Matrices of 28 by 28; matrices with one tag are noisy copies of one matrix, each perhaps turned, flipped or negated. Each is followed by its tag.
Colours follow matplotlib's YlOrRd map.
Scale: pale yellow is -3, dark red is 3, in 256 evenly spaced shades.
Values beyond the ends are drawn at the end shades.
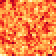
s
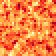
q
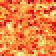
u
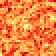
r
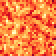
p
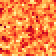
r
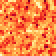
r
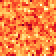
r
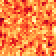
u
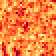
r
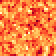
r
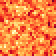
p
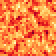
q
